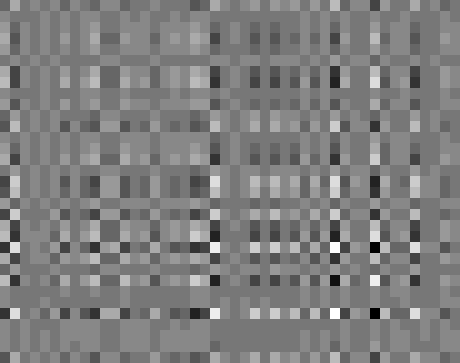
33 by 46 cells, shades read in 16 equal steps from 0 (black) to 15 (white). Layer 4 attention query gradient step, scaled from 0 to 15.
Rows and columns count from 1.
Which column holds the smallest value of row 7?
34
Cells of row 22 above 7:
23
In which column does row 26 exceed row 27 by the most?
38
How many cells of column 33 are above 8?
2
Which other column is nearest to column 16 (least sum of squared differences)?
12
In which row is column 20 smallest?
29
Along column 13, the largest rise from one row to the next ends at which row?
24
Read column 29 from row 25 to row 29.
8 7 7 7 8
